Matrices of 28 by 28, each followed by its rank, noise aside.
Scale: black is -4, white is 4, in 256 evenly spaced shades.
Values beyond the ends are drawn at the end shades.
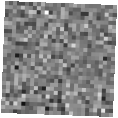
five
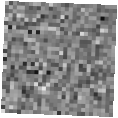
six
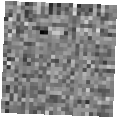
five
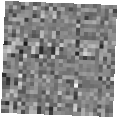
four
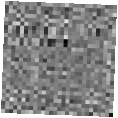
four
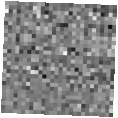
seven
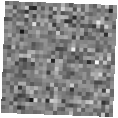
five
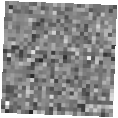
six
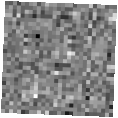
four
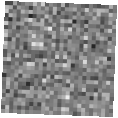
five
